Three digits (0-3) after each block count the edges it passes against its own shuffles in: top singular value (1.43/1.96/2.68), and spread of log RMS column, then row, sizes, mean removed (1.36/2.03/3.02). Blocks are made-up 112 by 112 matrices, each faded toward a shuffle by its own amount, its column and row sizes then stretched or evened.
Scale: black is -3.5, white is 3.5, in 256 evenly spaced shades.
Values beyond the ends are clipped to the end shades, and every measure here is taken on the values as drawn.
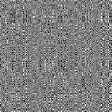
3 3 1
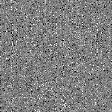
1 2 0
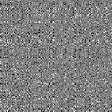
3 2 2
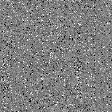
1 2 0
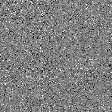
1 1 1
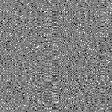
3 0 1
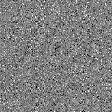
2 1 0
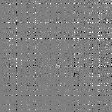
2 3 3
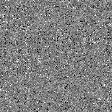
1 1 1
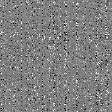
1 3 1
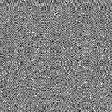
3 0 0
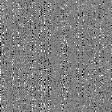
1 3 1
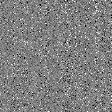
1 2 0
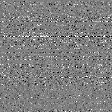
2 0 3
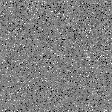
0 0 1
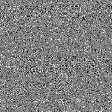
2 0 2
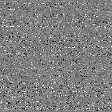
1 0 3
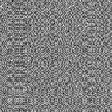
3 1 1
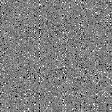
2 2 1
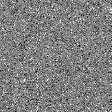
1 1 0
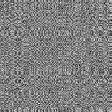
3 2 0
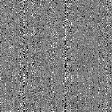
2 3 0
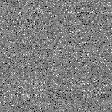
2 0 1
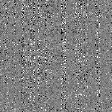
0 3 2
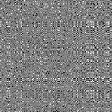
3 2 2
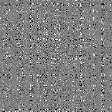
0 3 3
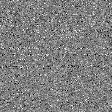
0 0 2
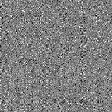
2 1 0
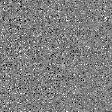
0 2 2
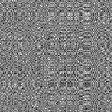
3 1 1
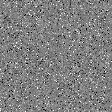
1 1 0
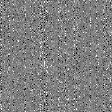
1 3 0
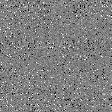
1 1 2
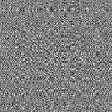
3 1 2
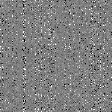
1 3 1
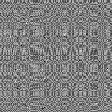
3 0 2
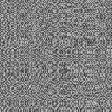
3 1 0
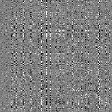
3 3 2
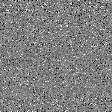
0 0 2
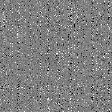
0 3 1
